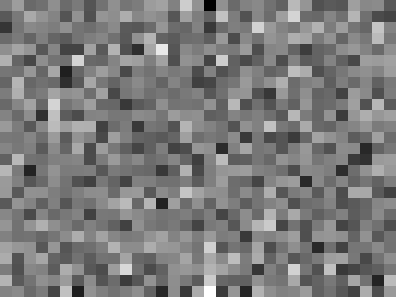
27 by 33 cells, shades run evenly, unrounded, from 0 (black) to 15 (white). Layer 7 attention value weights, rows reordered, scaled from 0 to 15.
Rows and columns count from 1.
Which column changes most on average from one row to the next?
25
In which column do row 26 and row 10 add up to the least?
11
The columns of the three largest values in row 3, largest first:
22, 32, 27
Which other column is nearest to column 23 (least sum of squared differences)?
4
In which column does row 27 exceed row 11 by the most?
18
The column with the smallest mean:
29
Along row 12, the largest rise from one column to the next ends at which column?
16
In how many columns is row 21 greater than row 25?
18
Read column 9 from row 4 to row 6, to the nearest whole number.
8 5 6
